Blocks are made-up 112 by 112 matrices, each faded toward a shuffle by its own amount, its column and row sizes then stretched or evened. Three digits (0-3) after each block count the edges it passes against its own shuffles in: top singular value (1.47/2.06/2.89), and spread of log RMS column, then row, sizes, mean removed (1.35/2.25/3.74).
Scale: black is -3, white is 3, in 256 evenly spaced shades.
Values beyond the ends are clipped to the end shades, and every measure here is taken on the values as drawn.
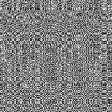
3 1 2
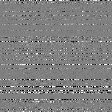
1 1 3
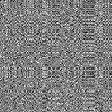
3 0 2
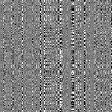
3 3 1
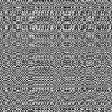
3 0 3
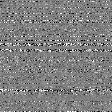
0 0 3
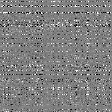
2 2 3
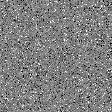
0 1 0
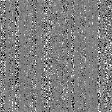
1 3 0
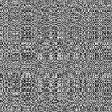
3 2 2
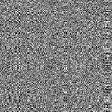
3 2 2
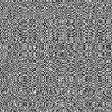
3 2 1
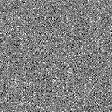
2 0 1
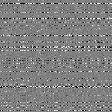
3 0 3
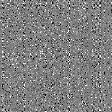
2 2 1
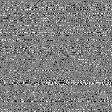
2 0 3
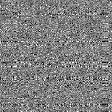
2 0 2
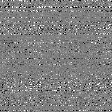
0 1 3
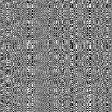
3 3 0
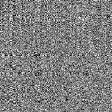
2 1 2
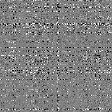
1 2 3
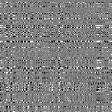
3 2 3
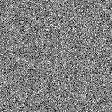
1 0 0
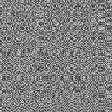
3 0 1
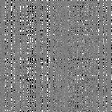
2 3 2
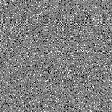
2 0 1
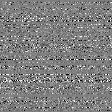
1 0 3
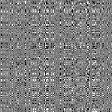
3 3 2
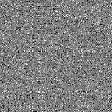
2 1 1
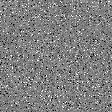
1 0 1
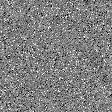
0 0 0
